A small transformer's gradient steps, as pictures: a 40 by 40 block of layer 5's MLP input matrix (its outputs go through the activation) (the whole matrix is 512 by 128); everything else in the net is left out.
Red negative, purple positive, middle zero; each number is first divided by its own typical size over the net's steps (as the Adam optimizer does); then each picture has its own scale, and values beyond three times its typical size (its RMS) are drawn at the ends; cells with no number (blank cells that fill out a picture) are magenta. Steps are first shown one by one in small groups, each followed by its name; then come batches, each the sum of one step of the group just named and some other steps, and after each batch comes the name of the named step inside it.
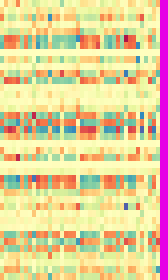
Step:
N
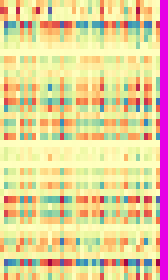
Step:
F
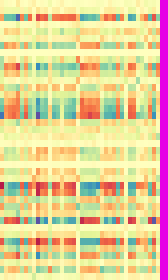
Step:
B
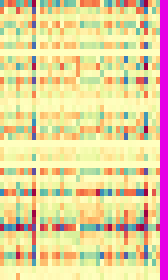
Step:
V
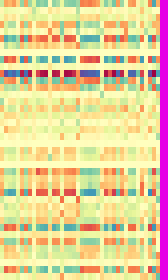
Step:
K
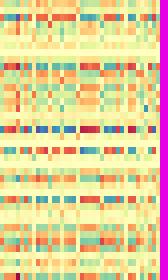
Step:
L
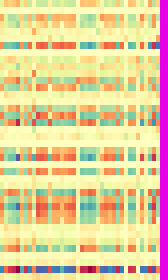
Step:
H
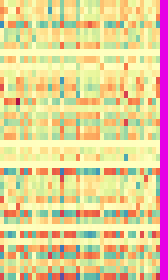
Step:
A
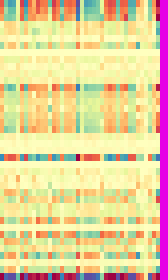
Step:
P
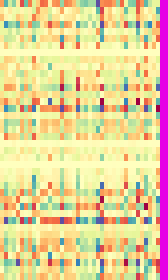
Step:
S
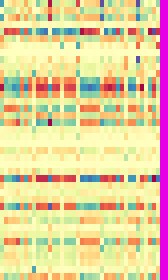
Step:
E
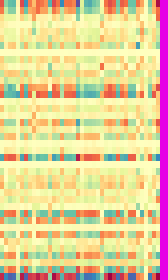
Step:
P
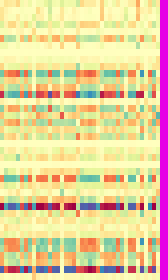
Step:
H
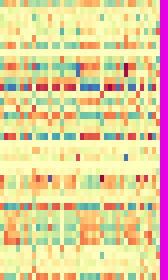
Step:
E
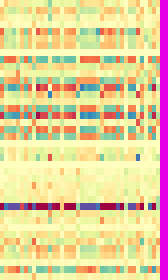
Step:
H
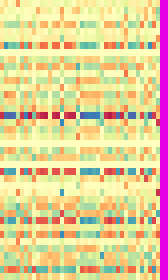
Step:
H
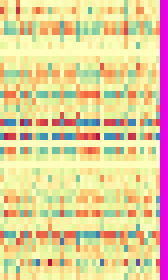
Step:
F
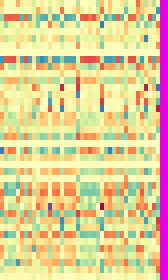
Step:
S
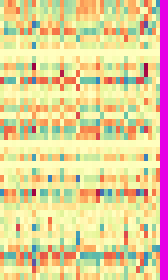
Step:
V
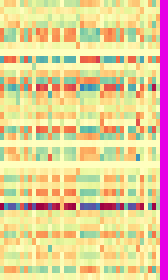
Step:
K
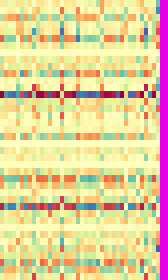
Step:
E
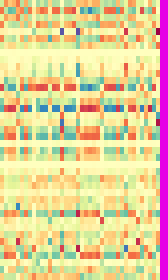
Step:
E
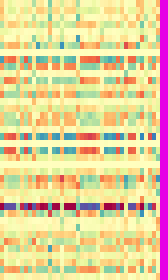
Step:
N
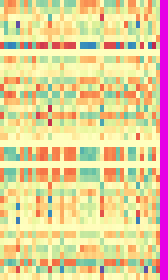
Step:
H
